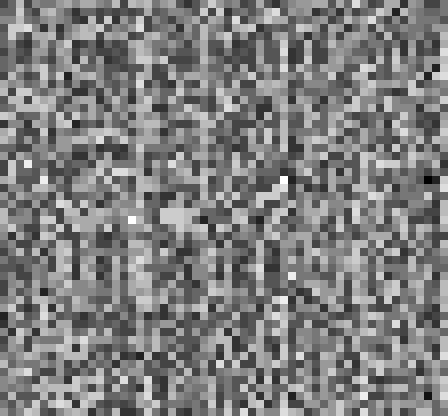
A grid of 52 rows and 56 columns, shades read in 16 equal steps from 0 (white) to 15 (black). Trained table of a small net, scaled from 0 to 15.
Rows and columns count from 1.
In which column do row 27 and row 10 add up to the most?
54
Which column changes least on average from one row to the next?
52
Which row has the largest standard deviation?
28
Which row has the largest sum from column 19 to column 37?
7
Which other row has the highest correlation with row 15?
39
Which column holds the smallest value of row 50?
46
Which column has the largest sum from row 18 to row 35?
55
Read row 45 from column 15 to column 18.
5 12 11 13
